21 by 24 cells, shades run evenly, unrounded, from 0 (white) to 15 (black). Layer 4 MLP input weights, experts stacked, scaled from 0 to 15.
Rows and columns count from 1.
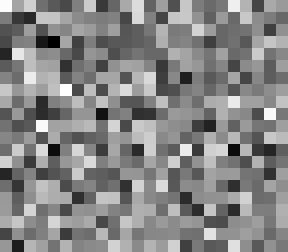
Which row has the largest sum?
4
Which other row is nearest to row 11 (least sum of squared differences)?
2
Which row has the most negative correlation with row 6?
9
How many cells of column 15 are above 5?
16
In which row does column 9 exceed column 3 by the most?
1
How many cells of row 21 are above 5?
17
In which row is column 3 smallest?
7
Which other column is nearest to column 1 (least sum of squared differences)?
8
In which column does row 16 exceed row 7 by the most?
20
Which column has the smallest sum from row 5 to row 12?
3
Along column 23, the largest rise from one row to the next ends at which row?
13
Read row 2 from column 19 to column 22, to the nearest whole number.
6 9 3 7
